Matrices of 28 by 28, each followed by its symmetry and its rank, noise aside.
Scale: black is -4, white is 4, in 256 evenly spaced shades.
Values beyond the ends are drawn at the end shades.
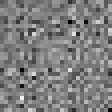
symmetric, rank four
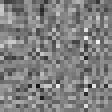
antisymmetric, rank four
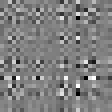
antisymmetric, rank two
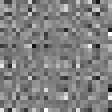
no symmetry, rank three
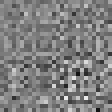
no symmetry, rank four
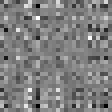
no symmetry, rank three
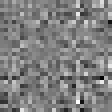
antisymmetric, rank four
